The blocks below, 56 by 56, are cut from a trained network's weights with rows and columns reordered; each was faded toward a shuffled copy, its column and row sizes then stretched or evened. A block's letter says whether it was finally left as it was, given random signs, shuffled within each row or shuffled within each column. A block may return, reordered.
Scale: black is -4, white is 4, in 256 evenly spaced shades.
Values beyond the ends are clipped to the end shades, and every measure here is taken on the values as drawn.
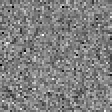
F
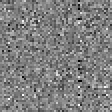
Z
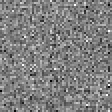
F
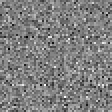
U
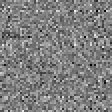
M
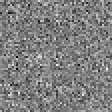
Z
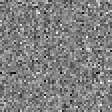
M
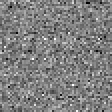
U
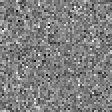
F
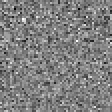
U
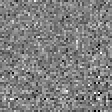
M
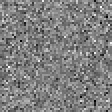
F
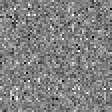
Z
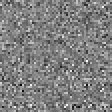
Z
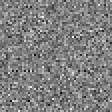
U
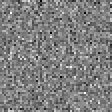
Z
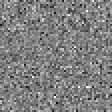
U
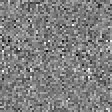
Z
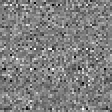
M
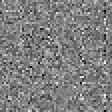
Z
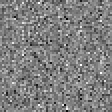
F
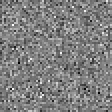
U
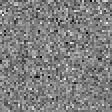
U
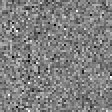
F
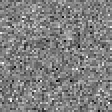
U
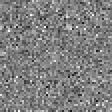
U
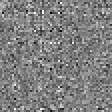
Z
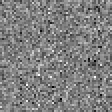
F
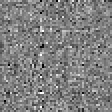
Z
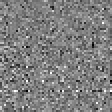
Z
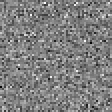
U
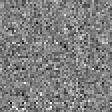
M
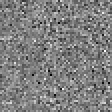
F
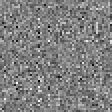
Z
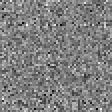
Z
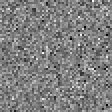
F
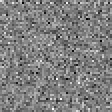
U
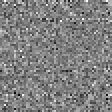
Z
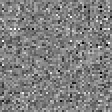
M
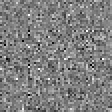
M
